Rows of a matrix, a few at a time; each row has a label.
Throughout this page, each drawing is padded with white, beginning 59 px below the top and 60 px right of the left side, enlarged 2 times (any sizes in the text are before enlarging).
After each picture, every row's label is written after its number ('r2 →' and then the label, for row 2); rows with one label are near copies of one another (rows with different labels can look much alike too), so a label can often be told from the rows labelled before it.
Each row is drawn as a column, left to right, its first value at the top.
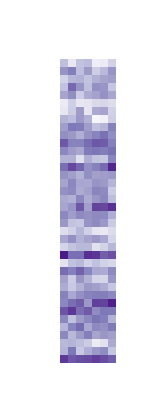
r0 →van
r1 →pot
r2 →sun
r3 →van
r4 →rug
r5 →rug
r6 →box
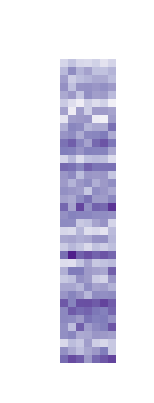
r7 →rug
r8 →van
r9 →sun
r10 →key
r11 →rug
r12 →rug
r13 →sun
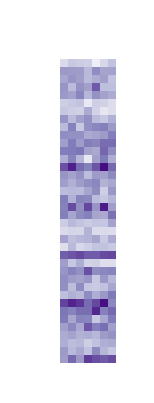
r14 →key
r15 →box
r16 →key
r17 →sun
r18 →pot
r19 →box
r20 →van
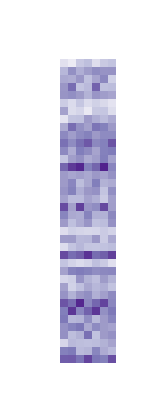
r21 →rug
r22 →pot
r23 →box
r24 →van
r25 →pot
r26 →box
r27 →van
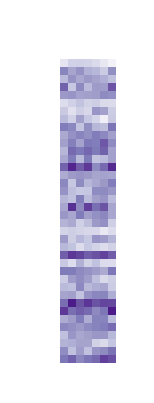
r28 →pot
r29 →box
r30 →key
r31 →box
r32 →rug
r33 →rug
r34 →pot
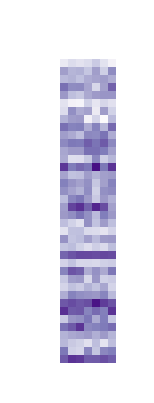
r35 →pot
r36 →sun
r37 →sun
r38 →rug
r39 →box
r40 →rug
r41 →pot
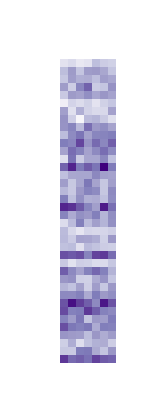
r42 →sun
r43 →box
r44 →rug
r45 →pot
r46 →van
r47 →box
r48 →rug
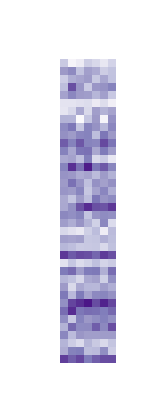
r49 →van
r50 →pot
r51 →rug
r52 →box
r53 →sun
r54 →rug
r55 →sun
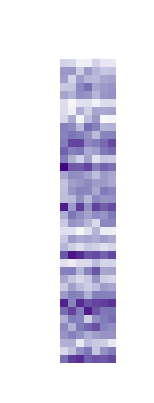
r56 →box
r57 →van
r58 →rug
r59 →pot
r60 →sun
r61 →rug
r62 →rug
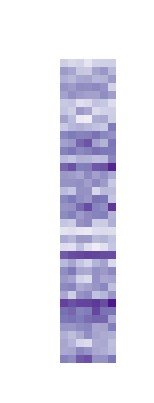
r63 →key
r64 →key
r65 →rug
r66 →rug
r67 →key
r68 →key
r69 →box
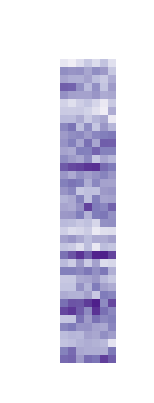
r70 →pot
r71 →pot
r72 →key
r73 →box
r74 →key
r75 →van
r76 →rug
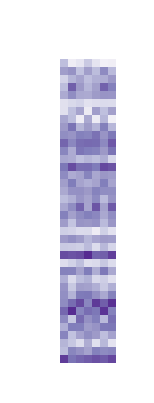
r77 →van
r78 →pot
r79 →rug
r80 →van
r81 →rug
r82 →pot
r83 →rug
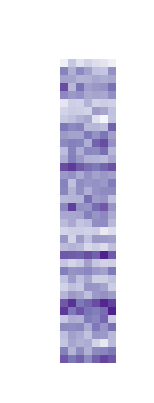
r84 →pot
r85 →box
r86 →pot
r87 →key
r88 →rug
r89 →rug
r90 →pot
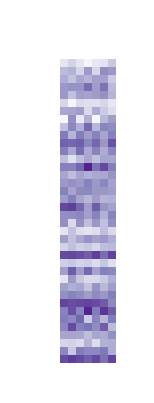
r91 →rug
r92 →sun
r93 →rug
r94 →pot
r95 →rug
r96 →pot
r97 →van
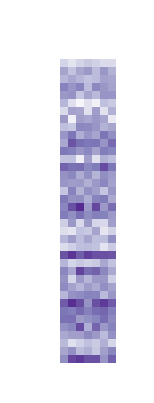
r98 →key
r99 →rug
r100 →sun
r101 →van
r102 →sun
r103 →key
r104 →rug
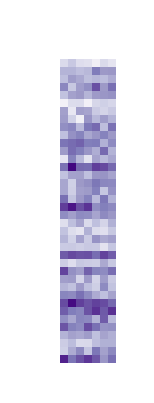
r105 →sun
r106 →box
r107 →rug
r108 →sun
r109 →pot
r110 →key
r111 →pot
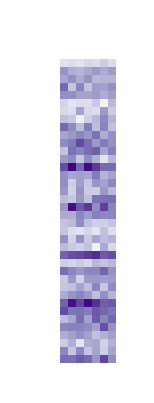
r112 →pot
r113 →box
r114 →rug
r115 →box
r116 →key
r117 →sun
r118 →key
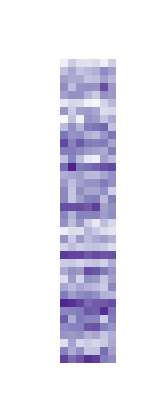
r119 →rug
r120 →box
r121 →rug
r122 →sun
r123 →sun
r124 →pot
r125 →key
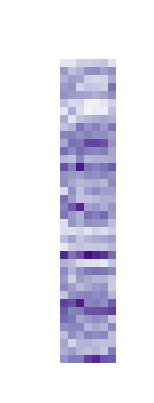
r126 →key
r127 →rug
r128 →box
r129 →van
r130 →van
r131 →van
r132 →pot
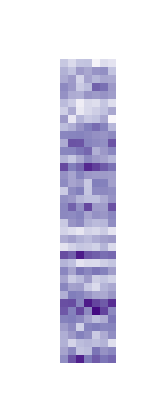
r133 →key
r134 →rug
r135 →van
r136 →box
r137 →pot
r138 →pot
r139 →rug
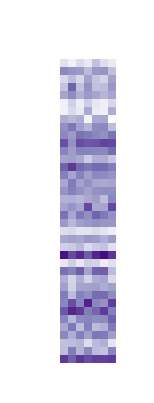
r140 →van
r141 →pot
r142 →van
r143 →rug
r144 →van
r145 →van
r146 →rug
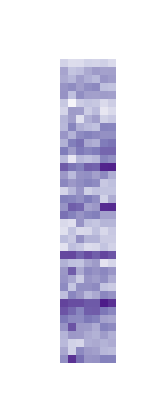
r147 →key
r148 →sun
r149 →rug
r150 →key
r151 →key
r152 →box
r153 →box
